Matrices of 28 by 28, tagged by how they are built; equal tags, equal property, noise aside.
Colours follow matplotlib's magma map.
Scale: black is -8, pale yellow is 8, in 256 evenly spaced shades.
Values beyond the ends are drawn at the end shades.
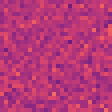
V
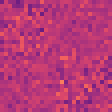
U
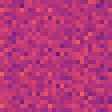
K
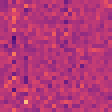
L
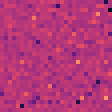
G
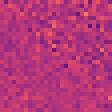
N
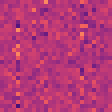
L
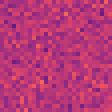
V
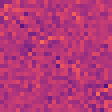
U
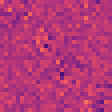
U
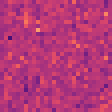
L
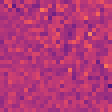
N
